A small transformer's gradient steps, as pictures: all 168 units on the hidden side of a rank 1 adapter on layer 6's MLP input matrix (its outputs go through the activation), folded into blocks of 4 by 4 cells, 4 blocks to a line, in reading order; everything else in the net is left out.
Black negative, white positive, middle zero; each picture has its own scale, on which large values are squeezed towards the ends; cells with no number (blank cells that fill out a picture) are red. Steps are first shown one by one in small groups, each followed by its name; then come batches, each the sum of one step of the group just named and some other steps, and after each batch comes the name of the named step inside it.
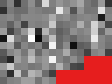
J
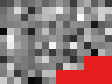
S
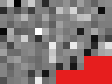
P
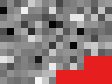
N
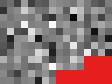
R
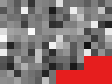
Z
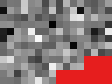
N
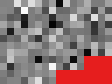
N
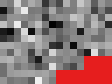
N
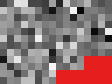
R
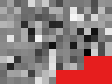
N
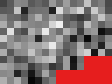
S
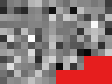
J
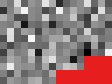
J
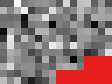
S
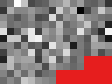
J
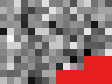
S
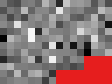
J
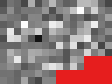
R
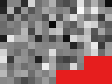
N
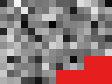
S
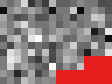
R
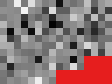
N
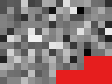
J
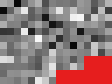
N
